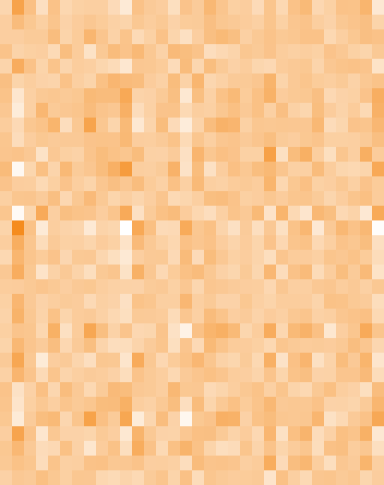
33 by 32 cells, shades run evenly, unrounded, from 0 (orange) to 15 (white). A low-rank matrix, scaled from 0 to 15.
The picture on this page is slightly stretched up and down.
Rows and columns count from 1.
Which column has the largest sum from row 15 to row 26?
11
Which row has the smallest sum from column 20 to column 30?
23
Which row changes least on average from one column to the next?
20
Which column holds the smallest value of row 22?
2
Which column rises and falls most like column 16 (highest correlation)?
13
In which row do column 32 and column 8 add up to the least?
29
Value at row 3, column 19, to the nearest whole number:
6
